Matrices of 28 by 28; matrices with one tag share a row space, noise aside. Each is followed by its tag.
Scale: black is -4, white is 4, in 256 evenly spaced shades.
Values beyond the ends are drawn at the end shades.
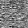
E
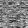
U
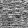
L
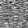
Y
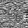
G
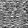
G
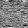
L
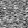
G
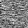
E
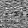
Y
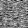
Y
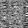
G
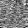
G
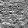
E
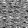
G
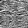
E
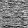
L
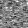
Y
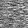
U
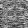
U
